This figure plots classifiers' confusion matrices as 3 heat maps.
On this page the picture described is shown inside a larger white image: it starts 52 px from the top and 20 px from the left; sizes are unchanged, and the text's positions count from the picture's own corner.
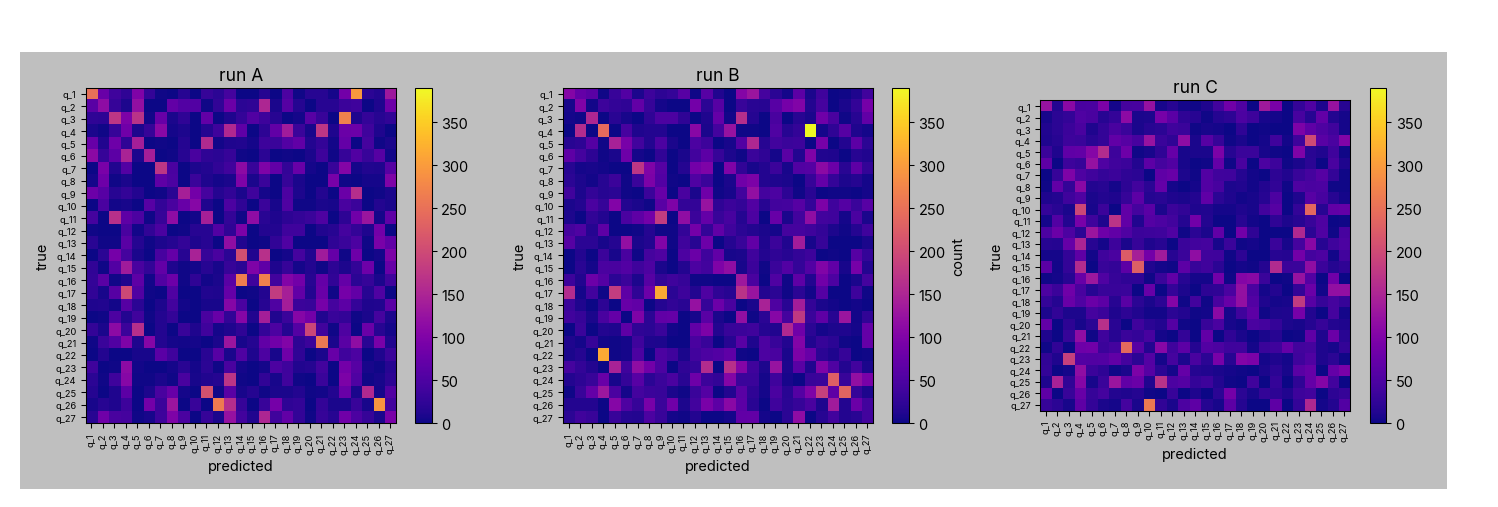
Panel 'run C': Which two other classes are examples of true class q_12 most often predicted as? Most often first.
q_23, q_5
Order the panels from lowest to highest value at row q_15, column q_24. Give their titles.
run A, run B, run C
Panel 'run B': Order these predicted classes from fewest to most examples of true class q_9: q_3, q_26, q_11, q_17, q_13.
q_26, q_3, q_11, q_13, q_17
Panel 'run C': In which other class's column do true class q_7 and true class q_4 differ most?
q_24
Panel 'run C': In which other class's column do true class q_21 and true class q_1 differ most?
q_20
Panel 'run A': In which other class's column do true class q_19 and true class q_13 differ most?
q_16
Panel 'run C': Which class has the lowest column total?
q_22
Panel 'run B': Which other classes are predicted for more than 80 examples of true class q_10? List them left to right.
q_5, q_13, q_23
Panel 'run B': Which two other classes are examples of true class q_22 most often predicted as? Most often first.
q_4, q_21
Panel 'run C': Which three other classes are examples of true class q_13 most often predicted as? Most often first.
q_4, q_24, q_3
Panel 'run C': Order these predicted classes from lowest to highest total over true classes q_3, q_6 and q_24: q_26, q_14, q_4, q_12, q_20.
q_14, q_20, q_12, q_26, q_4
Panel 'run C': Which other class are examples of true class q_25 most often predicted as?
q_11
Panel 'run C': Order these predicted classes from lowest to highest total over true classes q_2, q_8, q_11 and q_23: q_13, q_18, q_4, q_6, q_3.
q_13, q_6, q_18, q_3, q_4
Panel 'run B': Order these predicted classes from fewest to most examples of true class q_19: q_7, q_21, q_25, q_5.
q_5, q_7, q_25, q_21
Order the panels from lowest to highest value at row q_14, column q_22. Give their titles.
run C, run B, run A
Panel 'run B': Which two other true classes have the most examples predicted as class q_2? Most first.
q_4, q_1
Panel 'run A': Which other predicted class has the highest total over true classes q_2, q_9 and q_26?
q_12
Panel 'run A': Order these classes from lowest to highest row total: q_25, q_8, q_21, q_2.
q_8, q_25, q_2, q_21
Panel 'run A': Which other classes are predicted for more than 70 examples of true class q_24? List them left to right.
q_4, q_13, q_23
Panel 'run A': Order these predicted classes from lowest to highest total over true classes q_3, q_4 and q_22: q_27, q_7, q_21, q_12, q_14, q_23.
q_27, q_12, q_14, q_21, q_7, q_23
